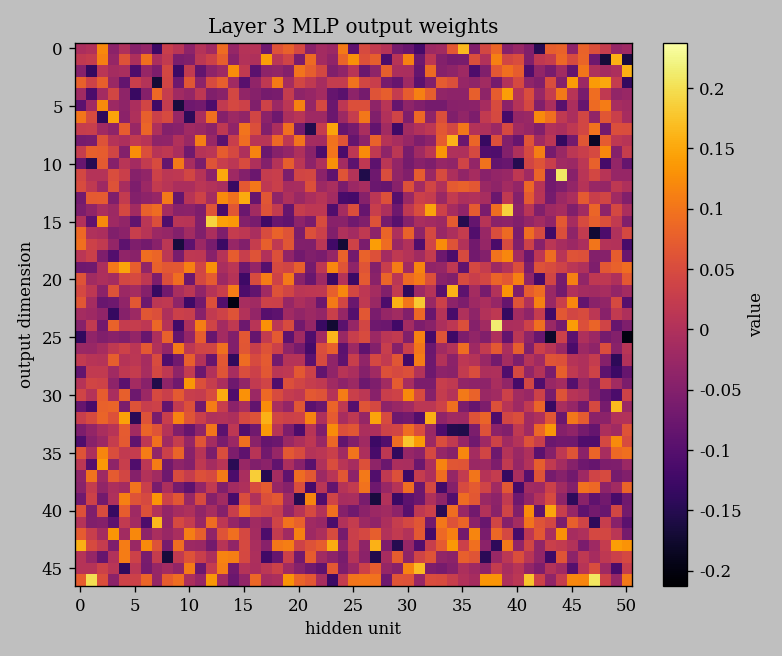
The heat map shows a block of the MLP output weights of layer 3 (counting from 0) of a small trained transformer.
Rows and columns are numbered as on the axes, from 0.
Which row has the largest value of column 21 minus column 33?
40
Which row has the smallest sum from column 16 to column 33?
15
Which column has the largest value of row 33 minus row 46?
23
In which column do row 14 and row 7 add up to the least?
29
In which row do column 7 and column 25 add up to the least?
0
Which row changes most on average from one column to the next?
37
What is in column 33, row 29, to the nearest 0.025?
0.025
